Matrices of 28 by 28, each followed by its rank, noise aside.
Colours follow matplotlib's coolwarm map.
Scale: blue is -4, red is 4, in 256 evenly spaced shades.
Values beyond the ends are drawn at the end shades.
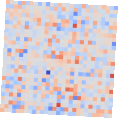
six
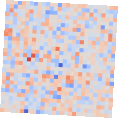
eight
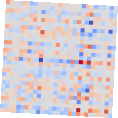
two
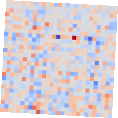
six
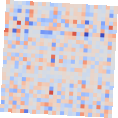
three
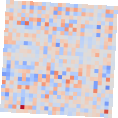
four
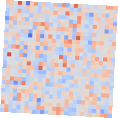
eight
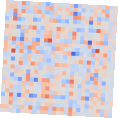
four
